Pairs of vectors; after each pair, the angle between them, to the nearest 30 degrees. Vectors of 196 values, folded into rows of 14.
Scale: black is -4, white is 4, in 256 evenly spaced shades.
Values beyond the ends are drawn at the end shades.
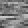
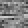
30 degrees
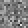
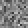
150 degrees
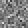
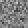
120 degrees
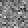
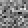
150 degrees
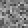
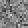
150 degrees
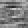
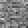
60 degrees
